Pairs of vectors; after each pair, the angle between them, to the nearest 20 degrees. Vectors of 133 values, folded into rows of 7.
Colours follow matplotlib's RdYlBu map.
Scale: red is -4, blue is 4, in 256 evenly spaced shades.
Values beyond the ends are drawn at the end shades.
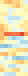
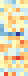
140 degrees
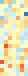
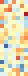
160 degrees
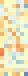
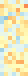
140 degrees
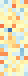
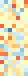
20 degrees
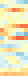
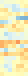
100 degrees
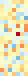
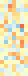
100 degrees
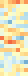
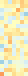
60 degrees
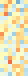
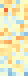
60 degrees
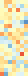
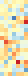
120 degrees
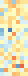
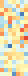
100 degrees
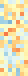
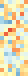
20 degrees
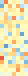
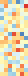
80 degrees
